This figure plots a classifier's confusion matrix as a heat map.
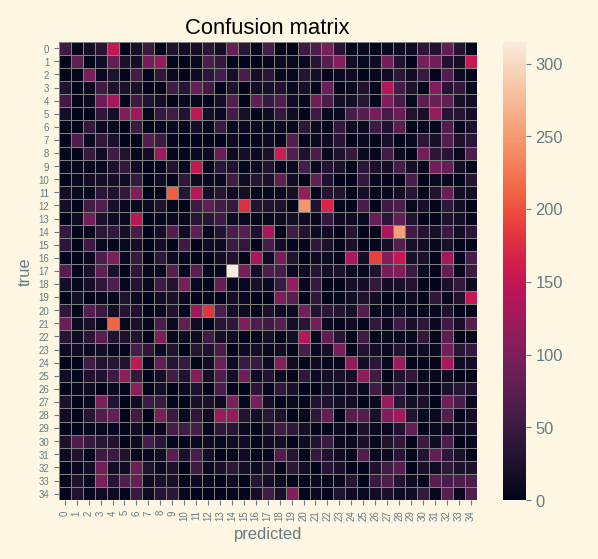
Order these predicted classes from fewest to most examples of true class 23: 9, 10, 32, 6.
10, 9, 6, 32
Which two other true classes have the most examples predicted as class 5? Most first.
25, 33
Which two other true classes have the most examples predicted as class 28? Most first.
14, 16
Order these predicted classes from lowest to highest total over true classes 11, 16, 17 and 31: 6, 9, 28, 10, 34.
10, 34, 6, 28, 9
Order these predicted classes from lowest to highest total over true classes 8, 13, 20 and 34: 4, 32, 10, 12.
10, 4, 32, 12
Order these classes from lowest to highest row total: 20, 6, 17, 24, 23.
6, 23, 20, 24, 17
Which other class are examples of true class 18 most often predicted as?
19
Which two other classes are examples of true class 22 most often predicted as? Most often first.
20, 8
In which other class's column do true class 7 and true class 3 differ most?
27
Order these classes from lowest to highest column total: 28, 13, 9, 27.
9, 13, 27, 28
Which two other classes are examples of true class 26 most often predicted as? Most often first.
6, 13
